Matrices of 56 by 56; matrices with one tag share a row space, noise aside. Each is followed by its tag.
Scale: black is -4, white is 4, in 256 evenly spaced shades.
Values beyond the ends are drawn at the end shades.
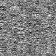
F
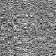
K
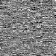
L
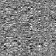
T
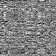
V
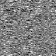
T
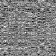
V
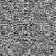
K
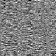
T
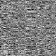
V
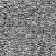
V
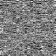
L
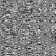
T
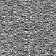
K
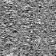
T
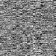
L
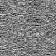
F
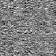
K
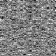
F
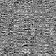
K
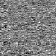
V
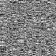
F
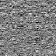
F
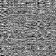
V
